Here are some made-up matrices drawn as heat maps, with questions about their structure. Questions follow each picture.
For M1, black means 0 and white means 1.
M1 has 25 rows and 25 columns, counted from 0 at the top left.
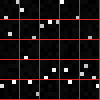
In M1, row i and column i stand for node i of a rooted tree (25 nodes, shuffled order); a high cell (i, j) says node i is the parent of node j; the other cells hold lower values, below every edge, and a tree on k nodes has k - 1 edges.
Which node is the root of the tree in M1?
18
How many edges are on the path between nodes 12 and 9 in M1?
4
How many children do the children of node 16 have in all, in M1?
2
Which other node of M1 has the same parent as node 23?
11
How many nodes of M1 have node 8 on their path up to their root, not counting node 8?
6
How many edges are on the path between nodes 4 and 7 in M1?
6
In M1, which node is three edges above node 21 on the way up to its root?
20
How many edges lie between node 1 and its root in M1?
7
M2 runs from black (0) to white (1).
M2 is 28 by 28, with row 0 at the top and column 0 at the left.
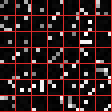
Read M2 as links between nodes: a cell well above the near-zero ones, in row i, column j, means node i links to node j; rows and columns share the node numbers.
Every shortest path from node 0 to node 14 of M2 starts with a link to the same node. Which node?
node 24
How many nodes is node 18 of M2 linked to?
5
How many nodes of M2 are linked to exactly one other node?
3
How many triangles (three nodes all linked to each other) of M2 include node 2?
1
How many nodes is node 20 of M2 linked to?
5
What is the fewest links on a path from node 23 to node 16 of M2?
5
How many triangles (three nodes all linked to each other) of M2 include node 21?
2
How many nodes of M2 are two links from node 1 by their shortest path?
8
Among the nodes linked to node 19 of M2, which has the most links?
node 15
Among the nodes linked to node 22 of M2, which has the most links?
node 10
